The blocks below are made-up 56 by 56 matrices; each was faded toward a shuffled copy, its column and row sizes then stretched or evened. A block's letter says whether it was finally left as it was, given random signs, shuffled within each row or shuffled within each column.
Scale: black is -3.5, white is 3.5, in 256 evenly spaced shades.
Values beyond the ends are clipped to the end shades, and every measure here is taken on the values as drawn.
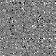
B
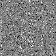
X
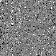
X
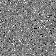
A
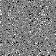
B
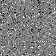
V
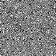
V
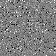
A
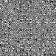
B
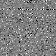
V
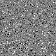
A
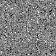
X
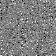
X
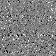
A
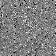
X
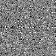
V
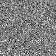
A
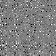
B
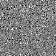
V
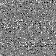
A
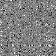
B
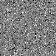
X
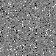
X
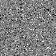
A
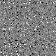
V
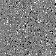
X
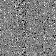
X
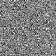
B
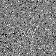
A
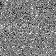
A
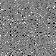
B
